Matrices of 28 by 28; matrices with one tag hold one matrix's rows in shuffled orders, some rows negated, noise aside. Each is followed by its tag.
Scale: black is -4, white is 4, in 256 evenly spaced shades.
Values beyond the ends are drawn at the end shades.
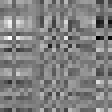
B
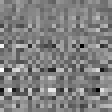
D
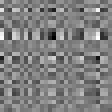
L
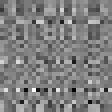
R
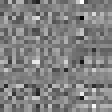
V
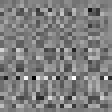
R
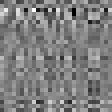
R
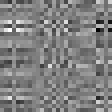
B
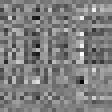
V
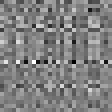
R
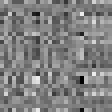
V
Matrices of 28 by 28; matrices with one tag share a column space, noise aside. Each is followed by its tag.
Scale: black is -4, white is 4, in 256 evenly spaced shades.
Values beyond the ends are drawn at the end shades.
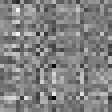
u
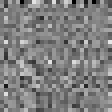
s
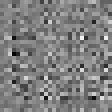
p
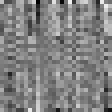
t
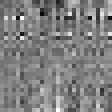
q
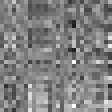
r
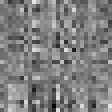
r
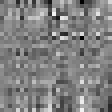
q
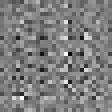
p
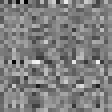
s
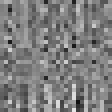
r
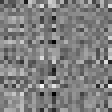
s
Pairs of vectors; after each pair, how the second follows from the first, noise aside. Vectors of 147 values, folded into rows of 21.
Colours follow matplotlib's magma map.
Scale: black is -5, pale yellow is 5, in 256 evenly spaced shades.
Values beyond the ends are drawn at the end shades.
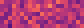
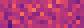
partly zeroed.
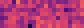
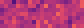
partly zeroed.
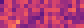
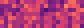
reversed.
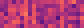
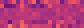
reversed, partly zeroed.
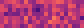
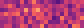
negated.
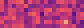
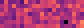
negated.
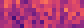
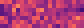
shuffled.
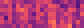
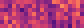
negated.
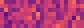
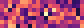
reversed, scaled up.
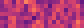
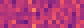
partly zeroed.
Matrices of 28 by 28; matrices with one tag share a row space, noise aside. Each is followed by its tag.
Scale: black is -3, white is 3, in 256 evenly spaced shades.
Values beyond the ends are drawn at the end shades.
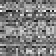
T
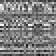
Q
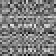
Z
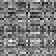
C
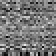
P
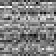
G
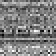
C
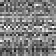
Q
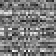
G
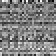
Z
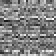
G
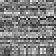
G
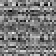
C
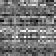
G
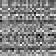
Z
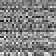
Q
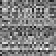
Z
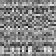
Q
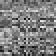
G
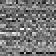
T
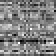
G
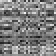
G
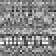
Q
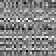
Q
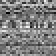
P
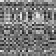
Q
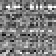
P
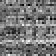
T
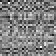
Z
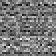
P
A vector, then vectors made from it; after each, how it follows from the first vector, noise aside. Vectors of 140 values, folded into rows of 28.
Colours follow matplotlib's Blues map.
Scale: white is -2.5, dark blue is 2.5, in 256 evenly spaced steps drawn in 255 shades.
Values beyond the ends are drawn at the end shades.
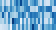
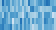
negated, shrunk.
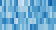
wrapped around, shrunk.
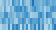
wrapped around, shrunk.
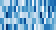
reversed, negated.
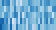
negated, shrunk.
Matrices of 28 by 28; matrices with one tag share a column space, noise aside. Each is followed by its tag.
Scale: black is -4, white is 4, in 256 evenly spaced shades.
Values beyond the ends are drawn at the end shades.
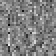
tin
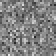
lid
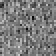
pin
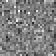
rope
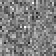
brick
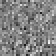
tin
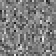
rope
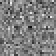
brick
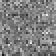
tin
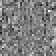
pin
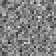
brick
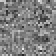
rope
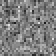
rope
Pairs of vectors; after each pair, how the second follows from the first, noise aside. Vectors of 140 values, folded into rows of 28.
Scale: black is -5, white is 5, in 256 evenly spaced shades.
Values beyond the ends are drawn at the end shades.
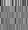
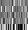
reversed, negated, scaled up.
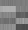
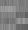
shrunk.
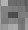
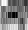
scaled up.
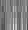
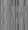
wrapped around, negated, shrunk.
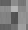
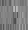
partly zeroed.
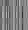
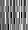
reversed, negated, scaled up.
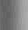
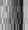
wrapped around, negated, scaled up.
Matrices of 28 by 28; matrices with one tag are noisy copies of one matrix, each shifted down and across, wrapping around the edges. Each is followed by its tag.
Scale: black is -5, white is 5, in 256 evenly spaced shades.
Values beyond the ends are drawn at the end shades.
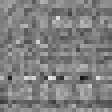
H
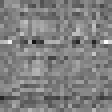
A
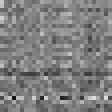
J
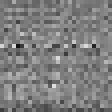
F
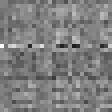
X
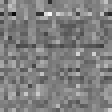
X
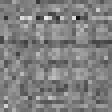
H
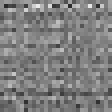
J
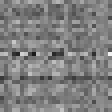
H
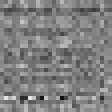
H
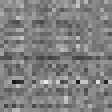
J
